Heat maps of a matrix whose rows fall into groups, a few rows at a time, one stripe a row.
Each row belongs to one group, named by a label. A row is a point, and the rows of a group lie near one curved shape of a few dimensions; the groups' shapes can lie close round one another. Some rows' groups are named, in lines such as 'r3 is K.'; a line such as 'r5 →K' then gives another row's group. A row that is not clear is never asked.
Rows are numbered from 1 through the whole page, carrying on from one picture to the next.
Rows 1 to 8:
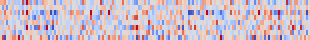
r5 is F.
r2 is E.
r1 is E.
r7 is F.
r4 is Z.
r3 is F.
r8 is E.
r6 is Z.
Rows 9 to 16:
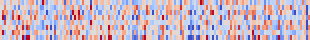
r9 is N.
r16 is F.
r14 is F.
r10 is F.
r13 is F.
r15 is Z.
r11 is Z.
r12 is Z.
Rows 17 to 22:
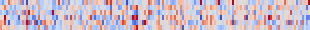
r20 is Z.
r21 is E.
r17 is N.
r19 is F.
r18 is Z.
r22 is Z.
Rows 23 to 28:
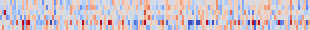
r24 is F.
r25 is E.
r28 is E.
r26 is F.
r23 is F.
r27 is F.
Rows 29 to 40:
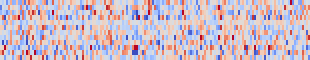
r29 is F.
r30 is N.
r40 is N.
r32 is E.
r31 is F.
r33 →E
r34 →N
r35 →F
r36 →N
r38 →Z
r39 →E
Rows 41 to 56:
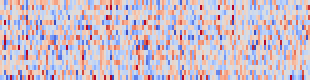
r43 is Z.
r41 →E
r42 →N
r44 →N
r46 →N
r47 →N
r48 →F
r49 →E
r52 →Z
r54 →Z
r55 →N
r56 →F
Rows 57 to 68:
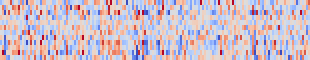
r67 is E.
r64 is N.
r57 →N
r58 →Z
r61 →E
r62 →Z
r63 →F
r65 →E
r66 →E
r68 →E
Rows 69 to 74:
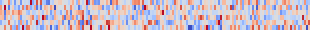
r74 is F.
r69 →N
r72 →N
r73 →N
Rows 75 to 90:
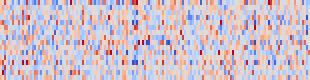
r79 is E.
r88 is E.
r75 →Z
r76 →Z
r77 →E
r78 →F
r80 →Z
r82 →F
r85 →N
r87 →E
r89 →Z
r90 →E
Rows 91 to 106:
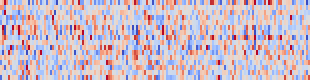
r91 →Z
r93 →E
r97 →Z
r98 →Z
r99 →E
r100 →F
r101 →E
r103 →N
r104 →Z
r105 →F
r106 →N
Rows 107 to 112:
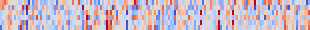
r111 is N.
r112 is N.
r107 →Z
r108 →E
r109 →N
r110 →N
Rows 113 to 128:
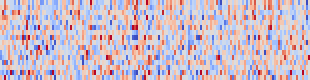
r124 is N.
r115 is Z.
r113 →F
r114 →Z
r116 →Z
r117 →Z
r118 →Z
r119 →E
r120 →F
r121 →F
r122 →Z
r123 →N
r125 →E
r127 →F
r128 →E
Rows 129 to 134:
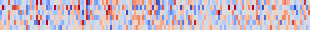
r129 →N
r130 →Z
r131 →N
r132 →N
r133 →Z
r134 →Z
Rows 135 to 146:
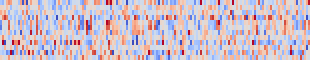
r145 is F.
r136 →Z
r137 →E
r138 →Z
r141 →N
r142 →E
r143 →Z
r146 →E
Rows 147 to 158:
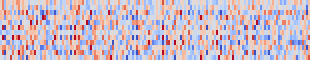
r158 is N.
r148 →Z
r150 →N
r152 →Z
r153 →F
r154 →Z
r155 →F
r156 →F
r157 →Z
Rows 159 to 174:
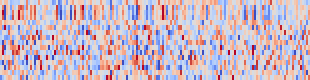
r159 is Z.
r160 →Z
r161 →Z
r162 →Z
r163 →Z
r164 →E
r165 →N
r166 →F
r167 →E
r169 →Z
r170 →Z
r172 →E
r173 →F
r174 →N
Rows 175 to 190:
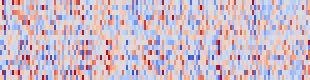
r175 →Z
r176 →N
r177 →Z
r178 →Z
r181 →N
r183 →N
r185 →N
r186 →F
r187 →F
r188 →N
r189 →Z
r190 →N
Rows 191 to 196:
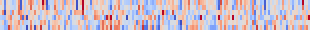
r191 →N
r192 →N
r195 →E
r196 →E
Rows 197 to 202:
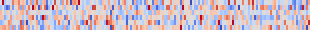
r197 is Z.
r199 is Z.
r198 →F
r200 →N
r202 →F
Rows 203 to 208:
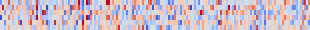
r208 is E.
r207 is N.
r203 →N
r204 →Z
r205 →N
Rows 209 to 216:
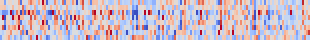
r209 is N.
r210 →E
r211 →F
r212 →Z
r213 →N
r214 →E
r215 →N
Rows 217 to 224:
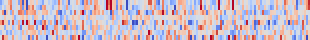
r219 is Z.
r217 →N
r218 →N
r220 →F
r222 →N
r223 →F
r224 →Z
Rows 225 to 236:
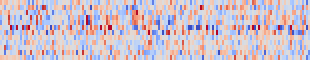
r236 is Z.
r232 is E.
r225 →Z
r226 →N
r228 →N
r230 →F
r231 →F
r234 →E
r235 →N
